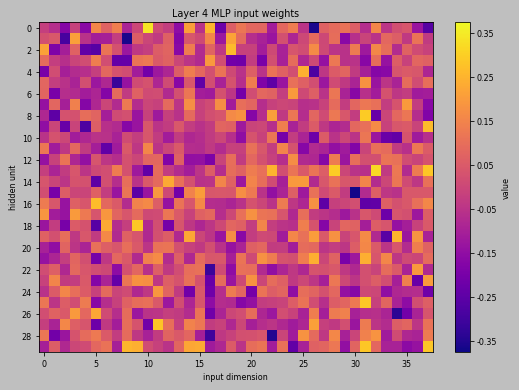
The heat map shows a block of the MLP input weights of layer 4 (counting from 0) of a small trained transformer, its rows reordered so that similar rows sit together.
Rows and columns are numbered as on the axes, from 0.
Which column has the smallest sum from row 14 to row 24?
16
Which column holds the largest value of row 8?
31
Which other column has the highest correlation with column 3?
19
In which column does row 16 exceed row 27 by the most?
5
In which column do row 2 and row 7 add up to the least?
4
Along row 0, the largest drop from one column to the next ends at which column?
17
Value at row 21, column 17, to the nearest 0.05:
0.05
